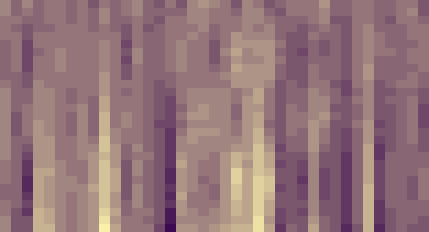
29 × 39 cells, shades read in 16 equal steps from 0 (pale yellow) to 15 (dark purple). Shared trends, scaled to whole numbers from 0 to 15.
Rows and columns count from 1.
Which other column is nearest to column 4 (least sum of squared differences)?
5
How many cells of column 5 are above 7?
11
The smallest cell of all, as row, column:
29, 10
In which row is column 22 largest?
1
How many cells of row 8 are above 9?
6
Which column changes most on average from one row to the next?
22
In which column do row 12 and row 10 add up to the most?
32
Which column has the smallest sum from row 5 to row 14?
24
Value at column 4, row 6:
8
